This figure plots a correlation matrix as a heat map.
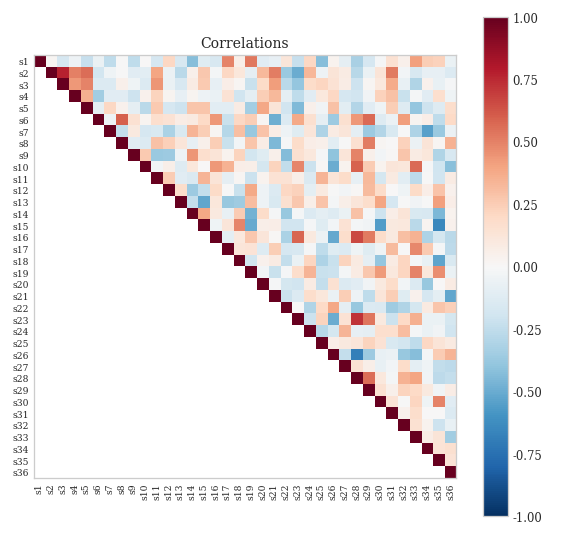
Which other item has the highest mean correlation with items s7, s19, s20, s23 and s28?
s16
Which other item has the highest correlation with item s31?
s2
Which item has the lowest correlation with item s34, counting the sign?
s7
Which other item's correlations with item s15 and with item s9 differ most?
s11
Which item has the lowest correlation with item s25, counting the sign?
s1
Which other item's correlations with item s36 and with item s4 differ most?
s21
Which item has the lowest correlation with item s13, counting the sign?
s15
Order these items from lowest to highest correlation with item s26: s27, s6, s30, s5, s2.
s6, s27, s30, s2, s5
